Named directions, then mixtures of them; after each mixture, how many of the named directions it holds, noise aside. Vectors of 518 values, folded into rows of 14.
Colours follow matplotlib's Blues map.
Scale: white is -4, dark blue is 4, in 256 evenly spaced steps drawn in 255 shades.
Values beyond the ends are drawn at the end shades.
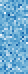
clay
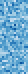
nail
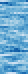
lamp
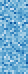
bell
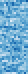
two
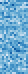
four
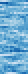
one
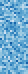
two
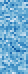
three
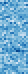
two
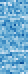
two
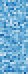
four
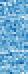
two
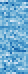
four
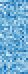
two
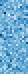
one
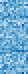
four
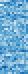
four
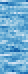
one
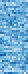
four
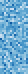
three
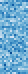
four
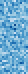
one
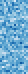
one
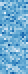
three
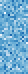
one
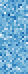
one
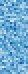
two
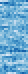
two
